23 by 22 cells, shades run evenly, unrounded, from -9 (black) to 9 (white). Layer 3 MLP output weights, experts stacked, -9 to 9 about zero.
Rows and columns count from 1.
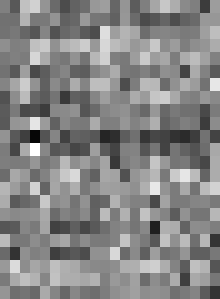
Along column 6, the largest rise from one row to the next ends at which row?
21
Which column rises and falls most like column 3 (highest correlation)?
10
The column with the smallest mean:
9
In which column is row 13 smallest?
12
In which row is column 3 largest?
7
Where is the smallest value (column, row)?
4, 11
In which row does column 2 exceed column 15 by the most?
22
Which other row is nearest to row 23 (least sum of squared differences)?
16
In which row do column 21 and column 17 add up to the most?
19
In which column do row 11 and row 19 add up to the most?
1
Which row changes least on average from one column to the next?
23
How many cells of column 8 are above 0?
10
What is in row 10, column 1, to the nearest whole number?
-3
